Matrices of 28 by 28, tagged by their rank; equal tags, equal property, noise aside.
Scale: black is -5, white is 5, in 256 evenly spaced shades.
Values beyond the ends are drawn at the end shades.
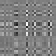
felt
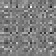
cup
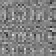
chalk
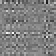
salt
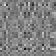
salt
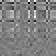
felt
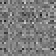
chalk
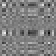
felt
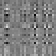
cup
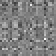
cup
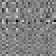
cup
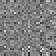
chalk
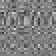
cup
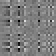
felt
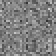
salt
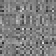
salt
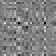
cup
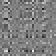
cup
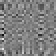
cup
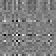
felt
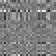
felt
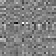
salt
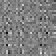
salt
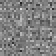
chalk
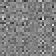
salt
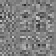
salt
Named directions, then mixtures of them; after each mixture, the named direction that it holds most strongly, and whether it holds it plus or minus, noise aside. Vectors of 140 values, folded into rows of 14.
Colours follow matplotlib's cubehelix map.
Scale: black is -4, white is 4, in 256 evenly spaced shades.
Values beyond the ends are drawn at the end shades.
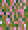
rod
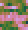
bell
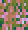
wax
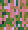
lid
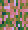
lid, plus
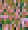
wax, plus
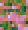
bell, plus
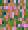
lid, plus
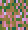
wax, plus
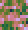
bell, plus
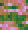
bell, minus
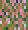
rod, plus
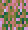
wax, minus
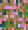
lid, plus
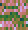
bell, minus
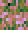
lid, minus
